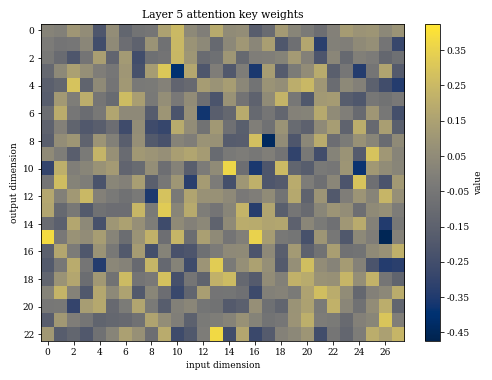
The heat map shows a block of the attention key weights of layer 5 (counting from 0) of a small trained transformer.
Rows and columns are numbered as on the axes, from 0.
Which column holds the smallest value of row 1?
21
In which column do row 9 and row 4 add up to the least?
27
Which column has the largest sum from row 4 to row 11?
1
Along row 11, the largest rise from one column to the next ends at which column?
24
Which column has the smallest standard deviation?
5
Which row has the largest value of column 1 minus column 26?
11
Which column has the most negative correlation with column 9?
16
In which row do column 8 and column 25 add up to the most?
9
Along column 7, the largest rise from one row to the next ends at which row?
20
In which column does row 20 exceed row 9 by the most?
19
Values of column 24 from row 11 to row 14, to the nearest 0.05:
0.3 0.1 -0.1 0.2
